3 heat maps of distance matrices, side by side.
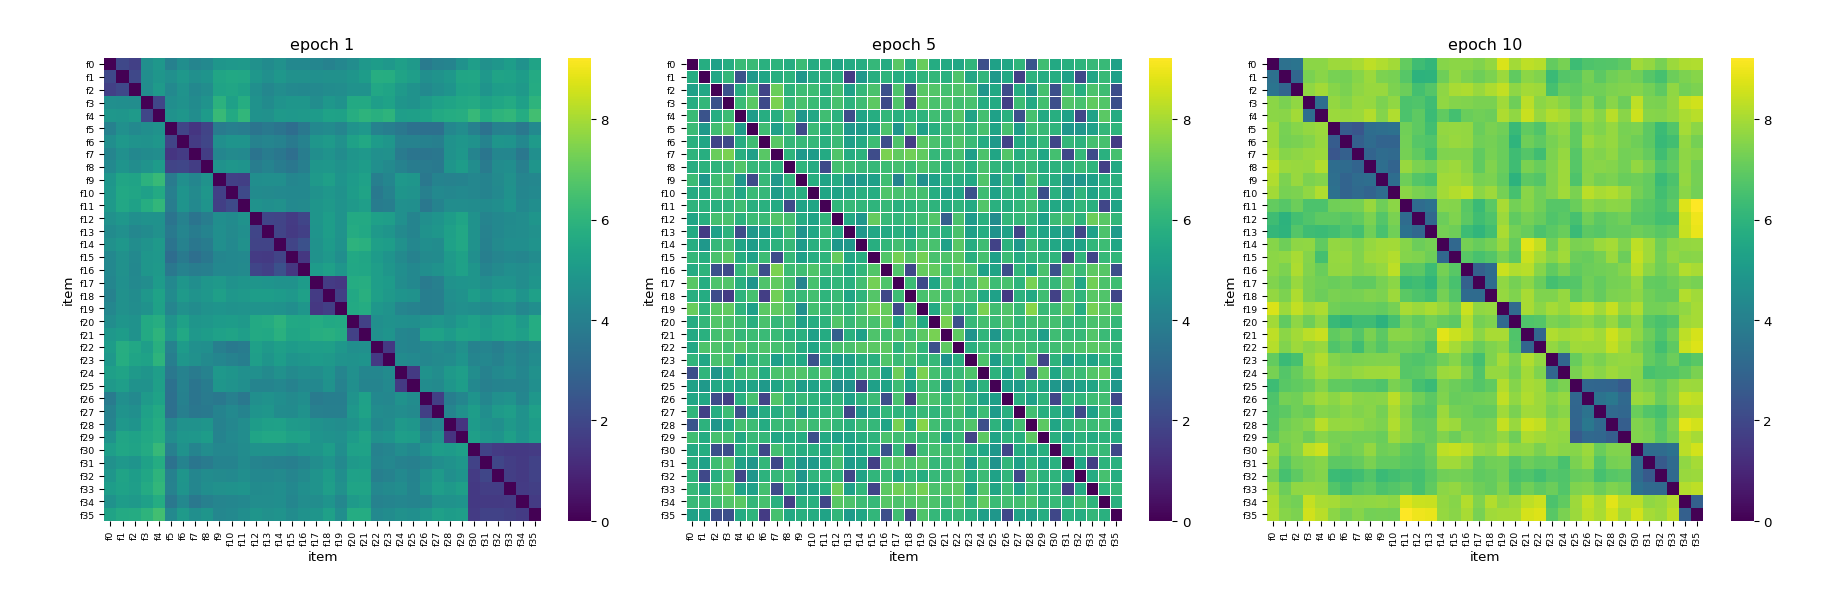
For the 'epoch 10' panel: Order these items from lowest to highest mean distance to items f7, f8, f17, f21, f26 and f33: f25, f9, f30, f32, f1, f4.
f9, f32, f25, f30, f1, f4
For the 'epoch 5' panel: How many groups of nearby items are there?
11
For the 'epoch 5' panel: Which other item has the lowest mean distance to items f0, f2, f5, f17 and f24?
f28
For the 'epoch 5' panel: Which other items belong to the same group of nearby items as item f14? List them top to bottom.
f25
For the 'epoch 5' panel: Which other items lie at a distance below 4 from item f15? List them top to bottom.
f7, f31, f33
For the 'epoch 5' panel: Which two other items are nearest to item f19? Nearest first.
f17, f9
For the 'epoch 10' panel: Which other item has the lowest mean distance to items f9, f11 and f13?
f12
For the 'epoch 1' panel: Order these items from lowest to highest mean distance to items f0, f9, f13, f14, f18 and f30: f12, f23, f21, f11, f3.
f12, f11, f23, f3, f21
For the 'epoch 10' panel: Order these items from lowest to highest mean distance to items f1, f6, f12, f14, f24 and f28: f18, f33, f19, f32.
f32, f33, f18, f19
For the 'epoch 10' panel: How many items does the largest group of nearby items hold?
6
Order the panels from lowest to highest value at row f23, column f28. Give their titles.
epoch 1, epoch 5, epoch 10
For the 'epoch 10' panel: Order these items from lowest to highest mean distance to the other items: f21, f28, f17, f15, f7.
f7, f17, f28, f15, f21
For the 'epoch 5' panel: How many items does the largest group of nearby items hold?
8
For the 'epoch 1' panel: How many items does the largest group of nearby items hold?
6
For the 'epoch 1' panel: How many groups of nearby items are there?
12
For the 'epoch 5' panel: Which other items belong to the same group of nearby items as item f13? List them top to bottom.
f1, f4, f27, f32
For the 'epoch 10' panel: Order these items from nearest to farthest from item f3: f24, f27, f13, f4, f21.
f4, f13, f27, f24, f21
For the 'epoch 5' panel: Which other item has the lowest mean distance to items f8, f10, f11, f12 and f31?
f34
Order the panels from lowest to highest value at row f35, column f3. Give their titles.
epoch 5, epoch 1, epoch 10
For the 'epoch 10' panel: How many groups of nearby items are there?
12
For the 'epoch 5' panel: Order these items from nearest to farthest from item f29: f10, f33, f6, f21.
f10, f21, f33, f6
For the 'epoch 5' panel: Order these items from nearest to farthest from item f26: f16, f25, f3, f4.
f3, f16, f25, f4
